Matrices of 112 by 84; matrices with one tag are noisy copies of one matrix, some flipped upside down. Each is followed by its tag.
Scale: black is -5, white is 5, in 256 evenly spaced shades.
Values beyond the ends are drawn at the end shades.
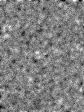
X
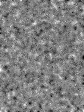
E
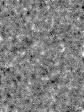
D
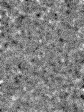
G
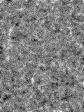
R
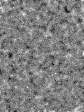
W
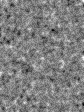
D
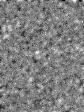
X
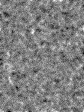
R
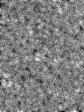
X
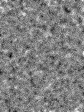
W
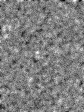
X
